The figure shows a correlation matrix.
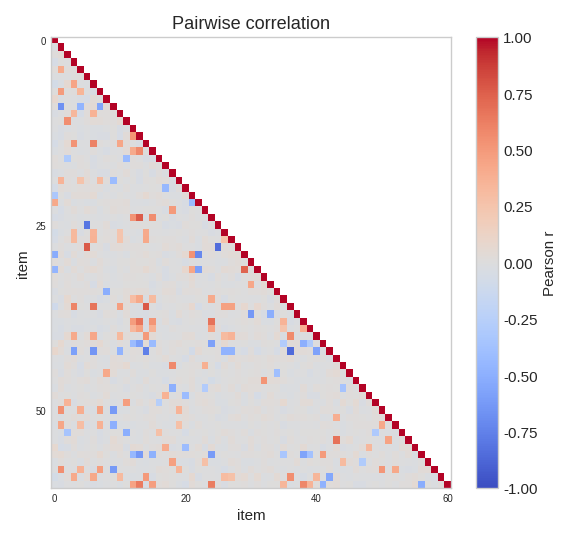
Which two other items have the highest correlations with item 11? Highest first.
2, 49
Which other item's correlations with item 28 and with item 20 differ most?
25
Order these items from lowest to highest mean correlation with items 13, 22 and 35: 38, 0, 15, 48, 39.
48, 0, 39, 15, 38
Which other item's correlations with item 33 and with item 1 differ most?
9
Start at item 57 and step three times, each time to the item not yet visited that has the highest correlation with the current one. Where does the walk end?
23
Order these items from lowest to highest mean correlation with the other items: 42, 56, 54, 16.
42, 56, 16, 54
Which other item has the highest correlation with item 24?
13
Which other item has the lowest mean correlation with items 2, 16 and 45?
34
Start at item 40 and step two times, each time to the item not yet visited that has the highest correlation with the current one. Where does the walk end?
14
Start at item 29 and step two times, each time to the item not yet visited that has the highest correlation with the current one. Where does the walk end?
21
